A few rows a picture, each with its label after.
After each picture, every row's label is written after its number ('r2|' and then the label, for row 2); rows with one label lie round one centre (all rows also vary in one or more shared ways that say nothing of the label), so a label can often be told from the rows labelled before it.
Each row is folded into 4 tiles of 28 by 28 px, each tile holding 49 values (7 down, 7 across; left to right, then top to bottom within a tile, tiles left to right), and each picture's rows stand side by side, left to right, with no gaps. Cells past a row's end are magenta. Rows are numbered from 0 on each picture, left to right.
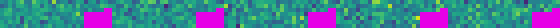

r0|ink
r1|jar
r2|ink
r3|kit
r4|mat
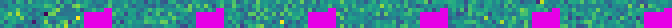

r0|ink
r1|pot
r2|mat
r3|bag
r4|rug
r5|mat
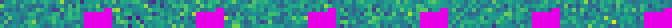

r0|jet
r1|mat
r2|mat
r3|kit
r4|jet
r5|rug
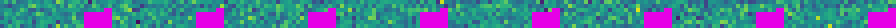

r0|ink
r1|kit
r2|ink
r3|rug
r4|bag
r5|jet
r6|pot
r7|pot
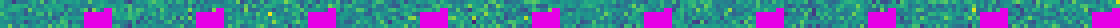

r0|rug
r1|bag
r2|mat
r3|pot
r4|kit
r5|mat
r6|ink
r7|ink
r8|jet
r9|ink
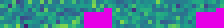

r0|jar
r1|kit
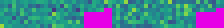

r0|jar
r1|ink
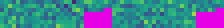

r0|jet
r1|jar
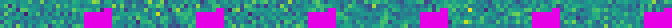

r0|rug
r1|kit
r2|rug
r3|pot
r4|pot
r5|jar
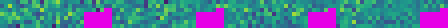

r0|bag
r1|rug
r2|ink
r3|ink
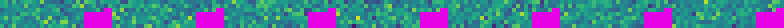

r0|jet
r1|jar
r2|ink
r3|pot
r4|bag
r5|jet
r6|mat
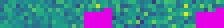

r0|jar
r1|ink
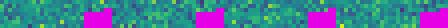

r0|mat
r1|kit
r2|kit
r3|jar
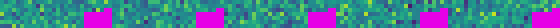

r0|jar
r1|pot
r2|jet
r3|bag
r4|kit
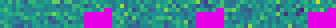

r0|ink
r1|kit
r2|jar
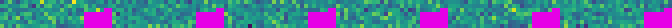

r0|kit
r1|jar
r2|jar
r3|jar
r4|pot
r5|jar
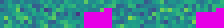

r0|kit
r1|pot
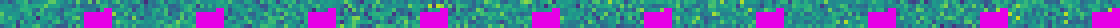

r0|bag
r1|jar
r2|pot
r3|mat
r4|kit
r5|kit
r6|rug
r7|rug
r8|kit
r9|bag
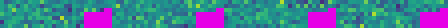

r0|rug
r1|jet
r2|ink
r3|jet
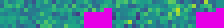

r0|pot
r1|ink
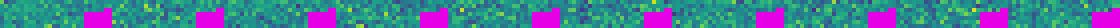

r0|rug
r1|bag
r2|bag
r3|rug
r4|kit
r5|jar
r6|jet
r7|jar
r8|pot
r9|jet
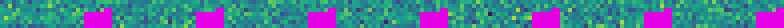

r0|kit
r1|rug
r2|kit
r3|kit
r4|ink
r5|jar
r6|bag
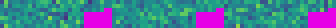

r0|jar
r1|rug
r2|jet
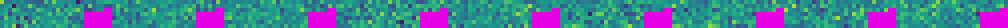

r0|mat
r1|jet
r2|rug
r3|mat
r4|ink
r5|jet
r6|mat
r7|pot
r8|rug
